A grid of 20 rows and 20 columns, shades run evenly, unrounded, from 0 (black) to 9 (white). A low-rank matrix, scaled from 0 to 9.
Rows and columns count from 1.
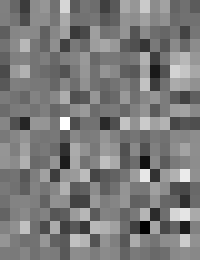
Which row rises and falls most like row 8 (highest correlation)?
15
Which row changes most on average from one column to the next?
18
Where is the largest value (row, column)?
10, 7
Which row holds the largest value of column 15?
14
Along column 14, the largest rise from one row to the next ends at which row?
19
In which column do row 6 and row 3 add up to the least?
16
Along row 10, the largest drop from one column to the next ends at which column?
8
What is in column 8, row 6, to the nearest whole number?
4
